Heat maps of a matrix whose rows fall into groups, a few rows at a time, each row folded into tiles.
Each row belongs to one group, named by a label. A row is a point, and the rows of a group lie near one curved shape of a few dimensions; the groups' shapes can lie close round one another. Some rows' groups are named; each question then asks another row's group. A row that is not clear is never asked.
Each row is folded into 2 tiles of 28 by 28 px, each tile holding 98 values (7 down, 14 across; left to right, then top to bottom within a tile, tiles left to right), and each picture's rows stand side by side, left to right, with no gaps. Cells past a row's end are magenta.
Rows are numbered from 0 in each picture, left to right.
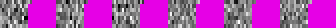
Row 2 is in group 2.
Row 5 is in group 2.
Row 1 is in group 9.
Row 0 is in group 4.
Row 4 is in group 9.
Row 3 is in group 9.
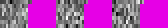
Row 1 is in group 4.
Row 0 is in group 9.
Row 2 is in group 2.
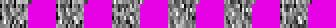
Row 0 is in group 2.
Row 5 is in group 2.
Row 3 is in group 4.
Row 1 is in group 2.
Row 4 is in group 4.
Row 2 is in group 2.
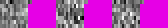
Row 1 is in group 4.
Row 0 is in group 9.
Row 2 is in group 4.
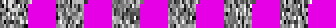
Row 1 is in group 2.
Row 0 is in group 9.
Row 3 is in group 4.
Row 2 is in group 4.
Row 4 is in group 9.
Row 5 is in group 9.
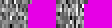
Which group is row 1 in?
9
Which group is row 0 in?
4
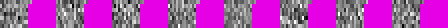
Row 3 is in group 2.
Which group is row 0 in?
2
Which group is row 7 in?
4
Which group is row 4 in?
9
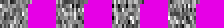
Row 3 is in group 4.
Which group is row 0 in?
9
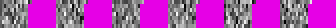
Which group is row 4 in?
2
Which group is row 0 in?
2
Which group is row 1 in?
4
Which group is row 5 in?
9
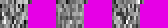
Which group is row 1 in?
9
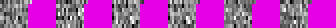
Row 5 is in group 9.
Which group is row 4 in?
4
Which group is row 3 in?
2
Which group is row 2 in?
2
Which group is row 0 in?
2
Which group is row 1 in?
9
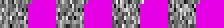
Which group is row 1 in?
4
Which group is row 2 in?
9
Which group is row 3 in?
9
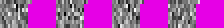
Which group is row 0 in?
4
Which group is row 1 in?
4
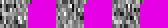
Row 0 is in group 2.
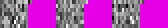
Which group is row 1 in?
2
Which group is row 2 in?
2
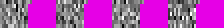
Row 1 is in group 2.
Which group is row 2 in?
4
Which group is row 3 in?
9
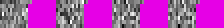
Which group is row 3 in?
4
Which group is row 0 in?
9
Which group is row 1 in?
2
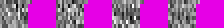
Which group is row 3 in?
2
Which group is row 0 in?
4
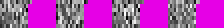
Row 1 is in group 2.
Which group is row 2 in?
9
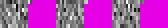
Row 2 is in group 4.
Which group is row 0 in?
4
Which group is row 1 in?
9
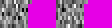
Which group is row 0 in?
4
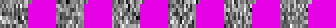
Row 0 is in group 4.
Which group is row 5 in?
2
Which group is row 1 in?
9
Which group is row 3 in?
2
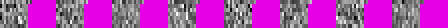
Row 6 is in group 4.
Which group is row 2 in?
9
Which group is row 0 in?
2
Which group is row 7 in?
9
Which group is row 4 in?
9
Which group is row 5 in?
9
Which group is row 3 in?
4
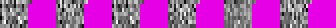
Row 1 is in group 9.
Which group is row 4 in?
9
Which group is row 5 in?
9
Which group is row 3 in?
9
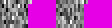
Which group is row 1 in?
2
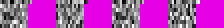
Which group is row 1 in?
2
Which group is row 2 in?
9
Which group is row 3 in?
9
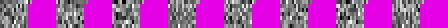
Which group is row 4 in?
2
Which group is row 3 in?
2
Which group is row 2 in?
9
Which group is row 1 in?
4
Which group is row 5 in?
4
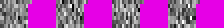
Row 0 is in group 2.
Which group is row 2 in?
9
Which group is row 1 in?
4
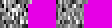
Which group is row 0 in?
9
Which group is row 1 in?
9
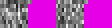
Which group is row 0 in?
4
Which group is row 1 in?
2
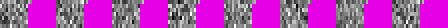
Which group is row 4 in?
2
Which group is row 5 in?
4
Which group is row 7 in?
2
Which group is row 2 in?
9
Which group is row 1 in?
2
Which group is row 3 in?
9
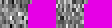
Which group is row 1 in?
2
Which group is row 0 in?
4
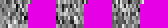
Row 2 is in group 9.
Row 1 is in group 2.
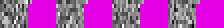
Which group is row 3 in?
9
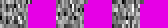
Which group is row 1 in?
4
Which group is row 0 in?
2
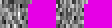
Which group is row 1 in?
2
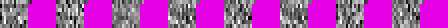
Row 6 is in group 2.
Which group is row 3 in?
4
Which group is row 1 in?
9
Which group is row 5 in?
4
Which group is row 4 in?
4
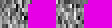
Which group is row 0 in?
4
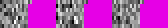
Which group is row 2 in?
2
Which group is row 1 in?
2
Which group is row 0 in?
2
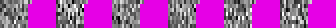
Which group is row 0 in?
2
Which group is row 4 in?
9
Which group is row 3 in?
9
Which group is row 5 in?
9
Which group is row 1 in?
9
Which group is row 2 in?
2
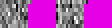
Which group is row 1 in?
2
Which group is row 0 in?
4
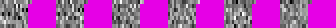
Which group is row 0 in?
4
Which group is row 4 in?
4
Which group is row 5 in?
9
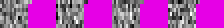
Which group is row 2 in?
4
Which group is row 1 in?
2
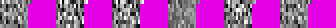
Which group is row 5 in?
2
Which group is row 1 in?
9
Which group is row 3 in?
9
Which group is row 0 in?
2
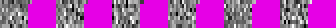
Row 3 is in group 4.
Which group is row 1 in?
4
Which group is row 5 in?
9
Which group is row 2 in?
2
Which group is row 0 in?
4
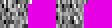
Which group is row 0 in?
9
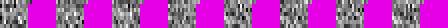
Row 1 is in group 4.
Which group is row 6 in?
4
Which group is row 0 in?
2
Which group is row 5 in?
2
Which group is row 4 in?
4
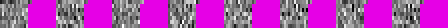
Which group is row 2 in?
2
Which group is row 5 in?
4
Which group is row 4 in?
4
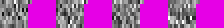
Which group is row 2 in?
2
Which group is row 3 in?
4
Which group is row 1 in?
2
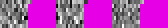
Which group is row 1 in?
2
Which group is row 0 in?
4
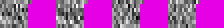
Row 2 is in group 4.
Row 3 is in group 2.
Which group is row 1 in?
4
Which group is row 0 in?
4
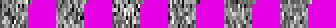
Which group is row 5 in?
9
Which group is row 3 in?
2
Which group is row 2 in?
9
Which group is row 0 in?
2
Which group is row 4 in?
4
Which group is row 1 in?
4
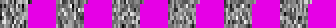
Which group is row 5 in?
2
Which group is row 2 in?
4
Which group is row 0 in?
2
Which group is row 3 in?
9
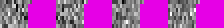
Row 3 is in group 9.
